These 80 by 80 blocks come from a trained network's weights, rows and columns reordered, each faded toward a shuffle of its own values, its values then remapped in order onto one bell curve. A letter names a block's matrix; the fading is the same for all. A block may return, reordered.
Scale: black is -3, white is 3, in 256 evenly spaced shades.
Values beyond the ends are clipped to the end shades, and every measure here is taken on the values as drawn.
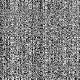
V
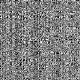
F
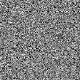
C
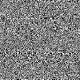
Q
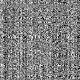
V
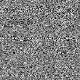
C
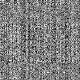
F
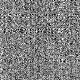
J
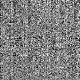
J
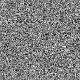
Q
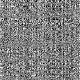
V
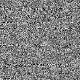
Q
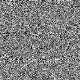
C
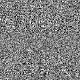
Q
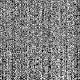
V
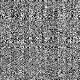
J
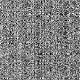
J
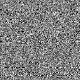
C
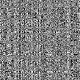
V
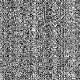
F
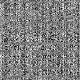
F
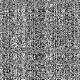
V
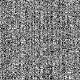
J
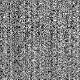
J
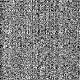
J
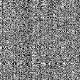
J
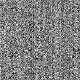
J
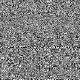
C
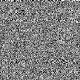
C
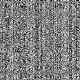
V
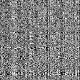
V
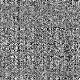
J
